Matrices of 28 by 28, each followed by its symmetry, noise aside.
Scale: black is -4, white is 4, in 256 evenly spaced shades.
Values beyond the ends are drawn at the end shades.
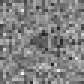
mirrored top to bottom.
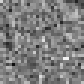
no symmetry.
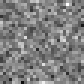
same after a half turn.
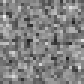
same after a half turn.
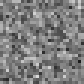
antisymmetric.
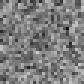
symmetric.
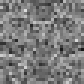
mirrored left to right.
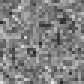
symmetric across the other diagonal.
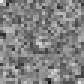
symmetric across the other diagonal.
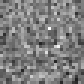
mirrored left to right.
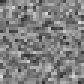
same after a half turn.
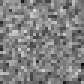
symmetric.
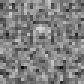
mirrored left to right.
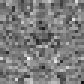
mirrored left to right.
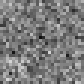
symmetric across the other diagonal.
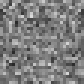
mirrored left to right.
